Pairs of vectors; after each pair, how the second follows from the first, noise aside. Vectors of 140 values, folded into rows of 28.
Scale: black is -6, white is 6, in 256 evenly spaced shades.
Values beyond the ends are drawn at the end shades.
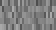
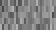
sign-scrambled.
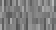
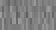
wrapped around, shrunk.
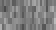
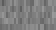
wrapped around, shrunk.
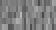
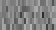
sign-scrambled.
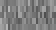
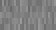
wrapped around, shrunk.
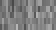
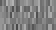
sign-scrambled.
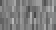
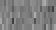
negated, partly zeroed.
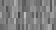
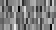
wrapped around, scaled up.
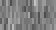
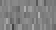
negated, partly zeroed.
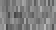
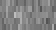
negated, partly zeroed.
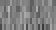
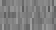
wrapped around, shrunk.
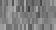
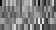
wrapped around, scaled up.
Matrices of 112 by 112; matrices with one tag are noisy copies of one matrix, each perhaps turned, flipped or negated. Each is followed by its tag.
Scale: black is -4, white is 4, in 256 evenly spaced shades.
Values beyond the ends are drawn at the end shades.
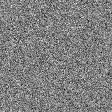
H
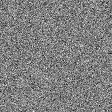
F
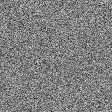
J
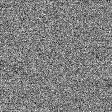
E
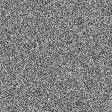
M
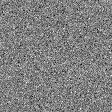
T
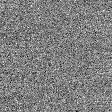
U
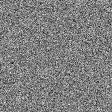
M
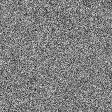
F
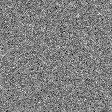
J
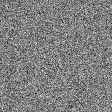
H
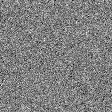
F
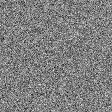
H
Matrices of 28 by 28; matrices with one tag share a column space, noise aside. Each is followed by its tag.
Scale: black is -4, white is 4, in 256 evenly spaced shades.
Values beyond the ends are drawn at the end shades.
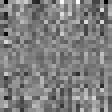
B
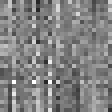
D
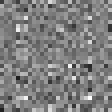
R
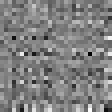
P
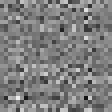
R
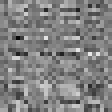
P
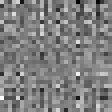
B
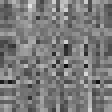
D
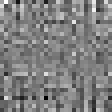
B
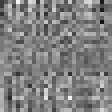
B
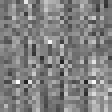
D
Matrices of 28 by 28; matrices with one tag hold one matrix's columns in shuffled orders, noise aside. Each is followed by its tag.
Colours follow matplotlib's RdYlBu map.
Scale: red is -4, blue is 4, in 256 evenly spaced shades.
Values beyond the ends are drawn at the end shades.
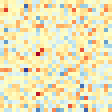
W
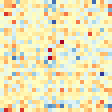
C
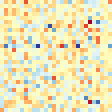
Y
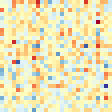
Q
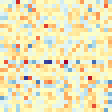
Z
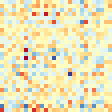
C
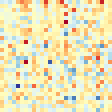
Q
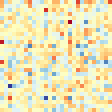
Q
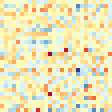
W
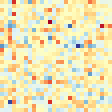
Y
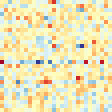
Z
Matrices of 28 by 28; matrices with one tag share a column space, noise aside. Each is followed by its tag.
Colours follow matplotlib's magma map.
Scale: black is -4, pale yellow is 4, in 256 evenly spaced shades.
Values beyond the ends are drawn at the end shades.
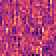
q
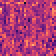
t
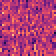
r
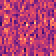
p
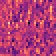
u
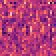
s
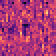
s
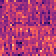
q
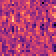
s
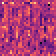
t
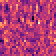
u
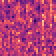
u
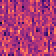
q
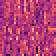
q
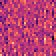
p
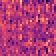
u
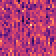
p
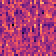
s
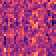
p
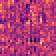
u
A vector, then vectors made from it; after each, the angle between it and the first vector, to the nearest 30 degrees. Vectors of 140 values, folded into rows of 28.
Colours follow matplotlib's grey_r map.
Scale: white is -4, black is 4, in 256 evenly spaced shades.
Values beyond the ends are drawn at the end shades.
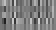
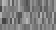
60 degrees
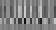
90 degrees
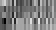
30 degrees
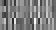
150 degrees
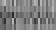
30 degrees
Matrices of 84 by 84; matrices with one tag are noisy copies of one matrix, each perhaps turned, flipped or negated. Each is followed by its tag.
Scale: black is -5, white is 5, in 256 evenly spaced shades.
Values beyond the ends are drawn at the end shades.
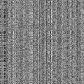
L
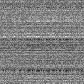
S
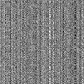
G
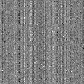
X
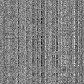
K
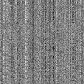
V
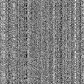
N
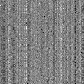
N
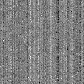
V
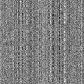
X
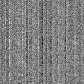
K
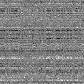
V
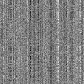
V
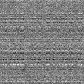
X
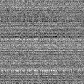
S
